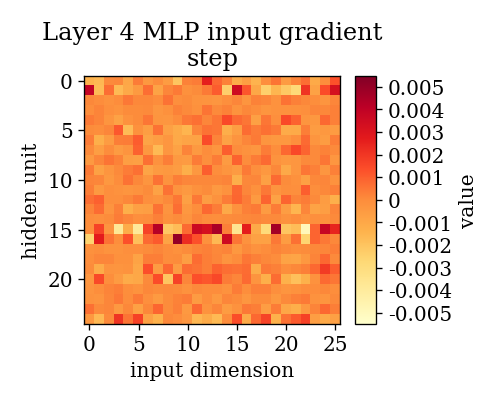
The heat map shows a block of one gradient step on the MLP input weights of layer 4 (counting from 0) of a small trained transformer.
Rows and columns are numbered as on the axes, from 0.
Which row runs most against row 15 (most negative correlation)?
24
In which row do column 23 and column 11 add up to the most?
15
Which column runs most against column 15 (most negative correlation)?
19
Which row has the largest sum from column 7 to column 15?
16
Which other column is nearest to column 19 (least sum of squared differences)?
7
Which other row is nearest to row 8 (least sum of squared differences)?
21
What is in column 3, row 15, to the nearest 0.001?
-0.004
